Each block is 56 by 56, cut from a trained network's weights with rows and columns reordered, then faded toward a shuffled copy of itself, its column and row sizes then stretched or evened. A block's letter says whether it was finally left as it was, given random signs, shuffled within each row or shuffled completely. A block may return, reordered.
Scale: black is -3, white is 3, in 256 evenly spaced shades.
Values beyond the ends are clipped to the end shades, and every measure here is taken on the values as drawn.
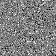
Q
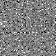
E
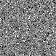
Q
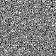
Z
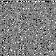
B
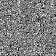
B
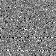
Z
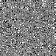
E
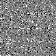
B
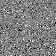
Z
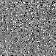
B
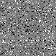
B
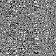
E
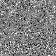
Z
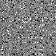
B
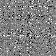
B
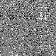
E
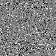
Z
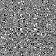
E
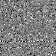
Z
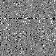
E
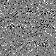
Z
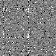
E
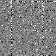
B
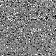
Z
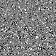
Z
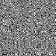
E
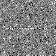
B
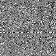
B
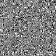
E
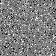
Q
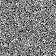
Q
